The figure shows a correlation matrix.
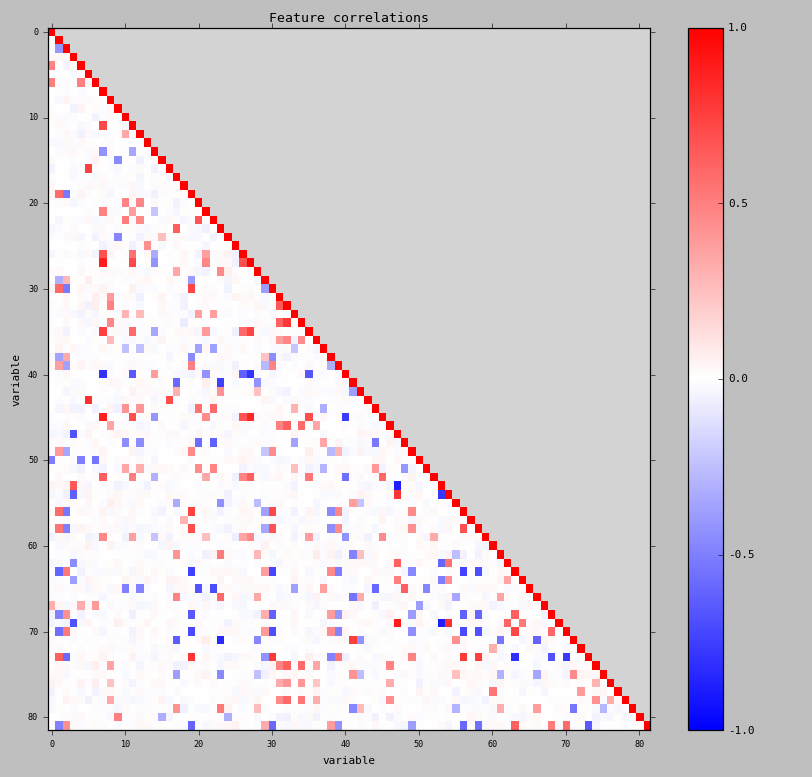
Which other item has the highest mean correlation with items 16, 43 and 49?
5
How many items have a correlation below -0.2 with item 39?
7
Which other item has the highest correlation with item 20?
22
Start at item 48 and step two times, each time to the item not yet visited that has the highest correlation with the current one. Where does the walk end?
37
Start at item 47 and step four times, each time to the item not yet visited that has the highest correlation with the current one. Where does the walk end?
64
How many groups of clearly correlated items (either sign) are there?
12
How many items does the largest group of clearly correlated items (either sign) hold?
15
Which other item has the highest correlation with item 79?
23
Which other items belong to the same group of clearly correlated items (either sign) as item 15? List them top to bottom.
9, 24, 80
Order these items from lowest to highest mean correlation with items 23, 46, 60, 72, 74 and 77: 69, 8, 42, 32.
69, 42, 8, 32
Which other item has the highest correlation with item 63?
70
